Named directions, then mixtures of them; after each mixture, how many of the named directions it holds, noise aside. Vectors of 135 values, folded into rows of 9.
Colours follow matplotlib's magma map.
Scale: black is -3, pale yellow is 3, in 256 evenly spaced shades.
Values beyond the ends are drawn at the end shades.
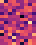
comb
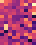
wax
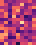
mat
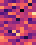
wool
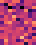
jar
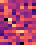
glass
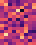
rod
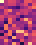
four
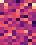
three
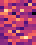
two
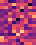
two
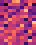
three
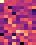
four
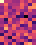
four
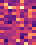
one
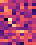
one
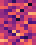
one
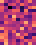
three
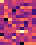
two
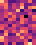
four
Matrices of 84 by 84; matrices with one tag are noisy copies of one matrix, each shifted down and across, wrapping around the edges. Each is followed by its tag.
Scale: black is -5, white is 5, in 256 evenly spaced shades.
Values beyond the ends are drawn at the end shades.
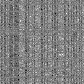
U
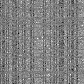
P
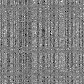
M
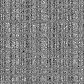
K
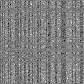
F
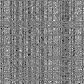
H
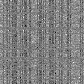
P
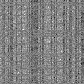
H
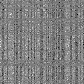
M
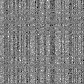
F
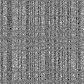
F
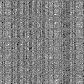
H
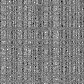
K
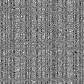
K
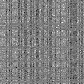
H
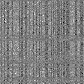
M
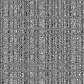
K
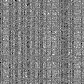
H
